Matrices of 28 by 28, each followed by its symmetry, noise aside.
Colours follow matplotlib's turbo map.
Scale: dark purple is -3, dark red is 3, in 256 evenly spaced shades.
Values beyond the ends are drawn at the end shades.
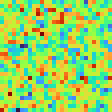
no symmetry.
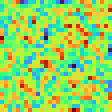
symmetric across the other diagonal.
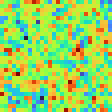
no symmetry.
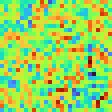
symmetric.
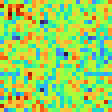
mirrored top to bottom.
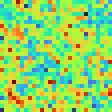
symmetric across the other diagonal.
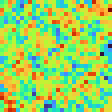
symmetric.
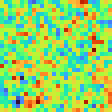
no symmetry.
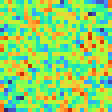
same after a half turn.
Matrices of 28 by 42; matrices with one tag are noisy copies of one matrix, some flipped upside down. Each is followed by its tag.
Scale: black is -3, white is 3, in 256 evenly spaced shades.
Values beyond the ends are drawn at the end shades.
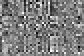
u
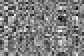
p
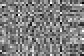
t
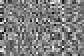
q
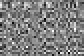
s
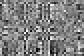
u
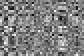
p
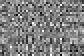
t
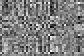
u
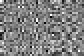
q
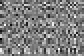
s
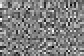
s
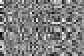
q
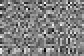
s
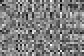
t
